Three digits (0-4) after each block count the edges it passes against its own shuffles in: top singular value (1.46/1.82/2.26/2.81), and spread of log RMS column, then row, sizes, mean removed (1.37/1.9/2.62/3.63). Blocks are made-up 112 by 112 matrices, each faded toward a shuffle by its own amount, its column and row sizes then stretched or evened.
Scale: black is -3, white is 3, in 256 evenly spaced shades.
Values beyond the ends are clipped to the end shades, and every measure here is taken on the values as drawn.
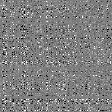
2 3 4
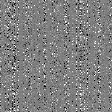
2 4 0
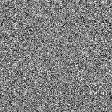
2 1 0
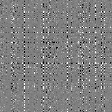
4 4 3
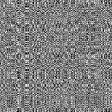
4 3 2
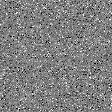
0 1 2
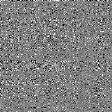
1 3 4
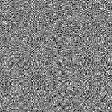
4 2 0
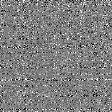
0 2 4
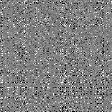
3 3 3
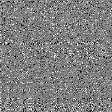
2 1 3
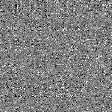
2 0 2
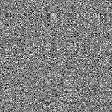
3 0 1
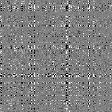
4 4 4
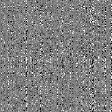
3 4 1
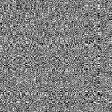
4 2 3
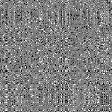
4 2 2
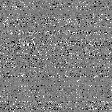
0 0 4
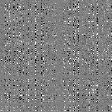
3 4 3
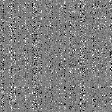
0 4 2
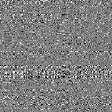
3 1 4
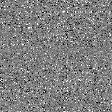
1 1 2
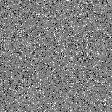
2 0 0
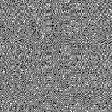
4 0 0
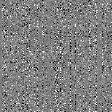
1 4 2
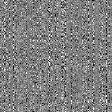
3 4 1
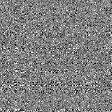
2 2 3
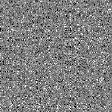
2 2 2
